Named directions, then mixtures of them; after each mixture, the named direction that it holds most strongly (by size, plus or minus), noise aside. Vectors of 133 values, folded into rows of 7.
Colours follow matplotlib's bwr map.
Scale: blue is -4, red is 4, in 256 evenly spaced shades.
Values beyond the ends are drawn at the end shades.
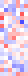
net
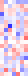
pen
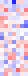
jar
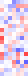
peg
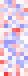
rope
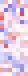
net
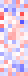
net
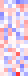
pen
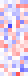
pen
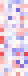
peg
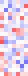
rope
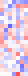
pen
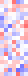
jar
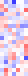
jar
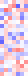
net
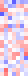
pen
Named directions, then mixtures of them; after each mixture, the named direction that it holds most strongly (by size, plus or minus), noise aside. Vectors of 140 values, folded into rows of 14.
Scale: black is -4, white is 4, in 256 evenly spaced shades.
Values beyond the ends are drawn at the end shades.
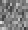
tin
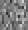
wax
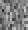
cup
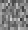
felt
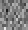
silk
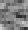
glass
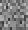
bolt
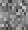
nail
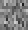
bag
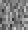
cup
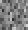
cup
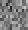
tin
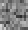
glass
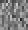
felt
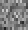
silk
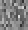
wax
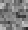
glass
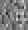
wax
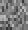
nail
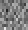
silk
